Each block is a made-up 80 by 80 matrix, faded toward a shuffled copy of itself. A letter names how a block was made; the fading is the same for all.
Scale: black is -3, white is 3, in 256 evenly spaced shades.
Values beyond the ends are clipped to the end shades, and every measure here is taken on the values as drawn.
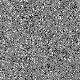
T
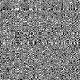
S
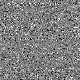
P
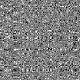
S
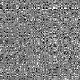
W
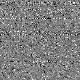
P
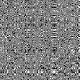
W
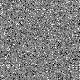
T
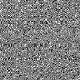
S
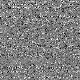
P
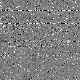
P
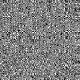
S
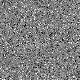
T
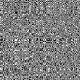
W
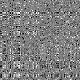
W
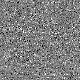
T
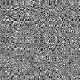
W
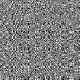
W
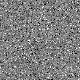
T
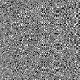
S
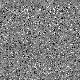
T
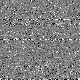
P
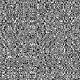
S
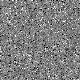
T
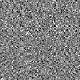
S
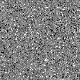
T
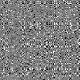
W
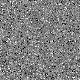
T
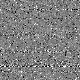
P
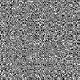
S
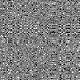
W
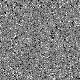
T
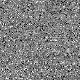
T
